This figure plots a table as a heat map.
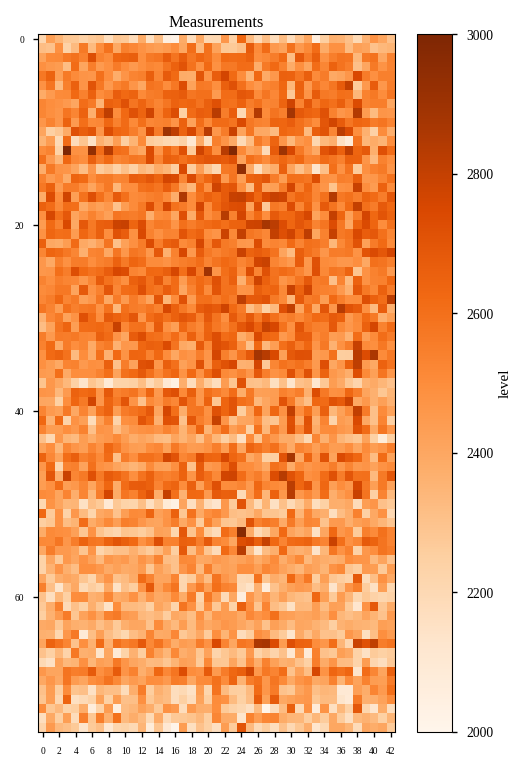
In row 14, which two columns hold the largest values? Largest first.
24, 17
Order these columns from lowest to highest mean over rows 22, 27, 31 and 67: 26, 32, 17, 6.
6, 17, 32, 26
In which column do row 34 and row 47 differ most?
40
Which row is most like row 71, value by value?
11
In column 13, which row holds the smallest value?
74
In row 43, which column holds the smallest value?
41
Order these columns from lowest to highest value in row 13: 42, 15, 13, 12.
42, 12, 15, 13
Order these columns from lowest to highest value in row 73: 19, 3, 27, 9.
19, 3, 27, 9
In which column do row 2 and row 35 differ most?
38
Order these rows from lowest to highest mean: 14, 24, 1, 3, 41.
14, 1, 41, 3, 24
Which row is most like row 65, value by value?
34
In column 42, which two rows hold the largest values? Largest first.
28, 23
